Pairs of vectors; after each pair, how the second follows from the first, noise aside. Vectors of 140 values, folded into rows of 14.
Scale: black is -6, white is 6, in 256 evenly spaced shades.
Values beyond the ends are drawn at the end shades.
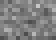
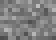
copied.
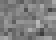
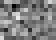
reversed, scaled up.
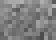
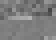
wrapped around, partly zeroed.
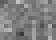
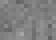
negated, shrunk.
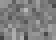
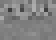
wrapped around, partly zeroed.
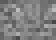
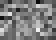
reversed, scaled up.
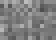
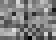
reversed, negated, scaled up.
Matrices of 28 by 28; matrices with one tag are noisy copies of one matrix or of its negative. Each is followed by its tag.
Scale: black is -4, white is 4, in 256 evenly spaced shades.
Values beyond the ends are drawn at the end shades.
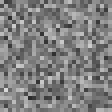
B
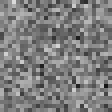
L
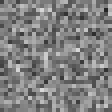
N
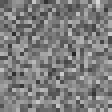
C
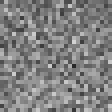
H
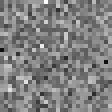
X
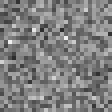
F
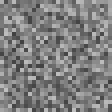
H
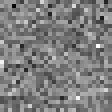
L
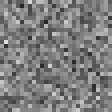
X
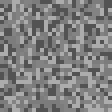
C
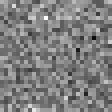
C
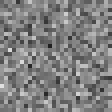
X
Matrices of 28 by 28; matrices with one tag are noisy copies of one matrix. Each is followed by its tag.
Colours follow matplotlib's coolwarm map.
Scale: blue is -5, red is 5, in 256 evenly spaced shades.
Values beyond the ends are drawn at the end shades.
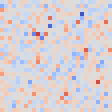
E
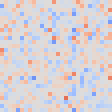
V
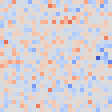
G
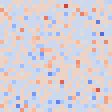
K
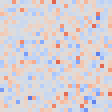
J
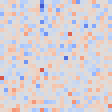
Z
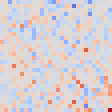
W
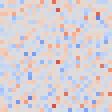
J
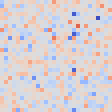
V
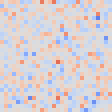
J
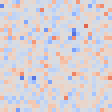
V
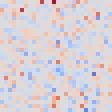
J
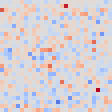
K
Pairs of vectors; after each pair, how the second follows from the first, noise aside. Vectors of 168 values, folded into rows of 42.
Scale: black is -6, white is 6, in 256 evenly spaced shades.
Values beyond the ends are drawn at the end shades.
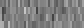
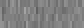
shrunk.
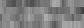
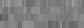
reversed, shrunk.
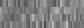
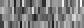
wrapped around, negated, scaled up.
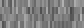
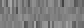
negated, partly zeroed.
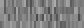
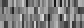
wrapped around, scaled up.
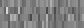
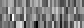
wrapped around, scaled up.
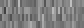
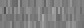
shrunk.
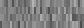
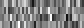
negated, scaled up.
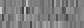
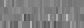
negated, partly zeroed.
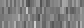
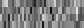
wrapped around, negated, scaled up.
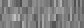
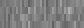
reversed, shrunk.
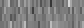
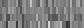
wrapped around, negated.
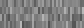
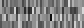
wrapped around, negated, scaled up.
